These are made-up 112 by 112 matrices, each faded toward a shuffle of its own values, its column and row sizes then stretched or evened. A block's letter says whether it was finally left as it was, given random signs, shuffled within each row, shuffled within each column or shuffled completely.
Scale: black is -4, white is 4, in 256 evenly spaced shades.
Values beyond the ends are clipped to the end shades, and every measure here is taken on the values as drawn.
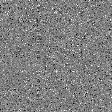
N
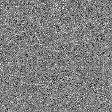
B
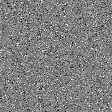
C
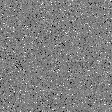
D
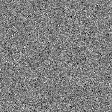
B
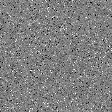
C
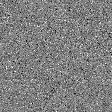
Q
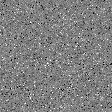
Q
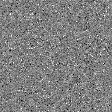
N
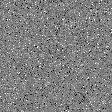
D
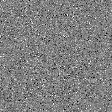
N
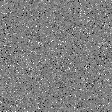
B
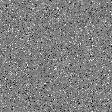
C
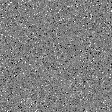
C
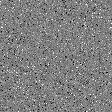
D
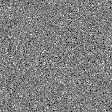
N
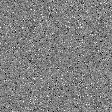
B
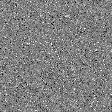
B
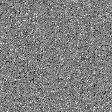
C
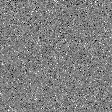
Q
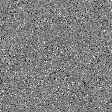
Q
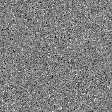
C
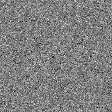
N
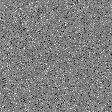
D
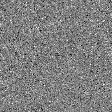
C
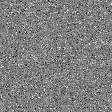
Q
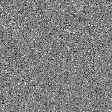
N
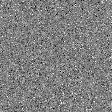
C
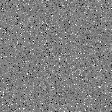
N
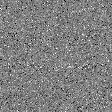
Q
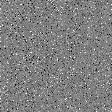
C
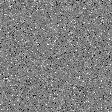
Q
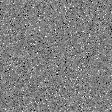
C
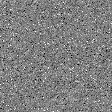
C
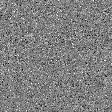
Q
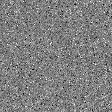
B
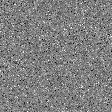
Q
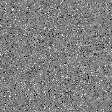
N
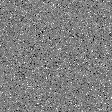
D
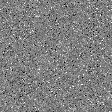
C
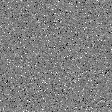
Q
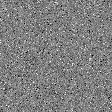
D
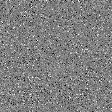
B
